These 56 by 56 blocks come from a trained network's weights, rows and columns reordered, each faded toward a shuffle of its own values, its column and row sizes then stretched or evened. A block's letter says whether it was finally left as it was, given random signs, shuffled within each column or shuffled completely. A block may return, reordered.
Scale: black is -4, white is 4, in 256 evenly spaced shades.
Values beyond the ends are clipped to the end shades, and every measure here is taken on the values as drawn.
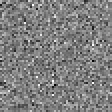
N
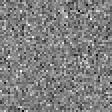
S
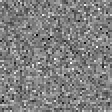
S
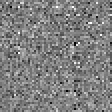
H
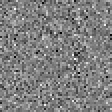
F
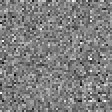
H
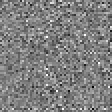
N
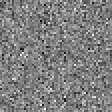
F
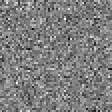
H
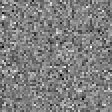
H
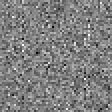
F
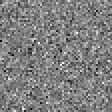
S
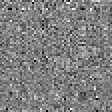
N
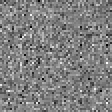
H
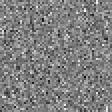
F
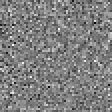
F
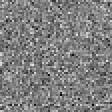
N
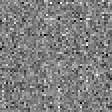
H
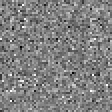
H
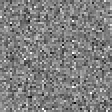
F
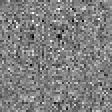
N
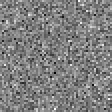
S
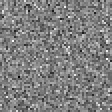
S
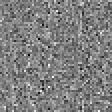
F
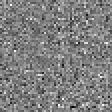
H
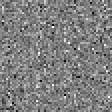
F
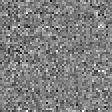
H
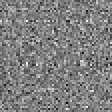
N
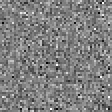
N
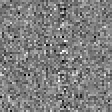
H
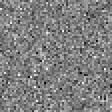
S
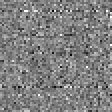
H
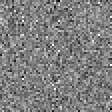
F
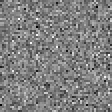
F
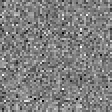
N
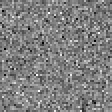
S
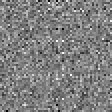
N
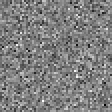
F
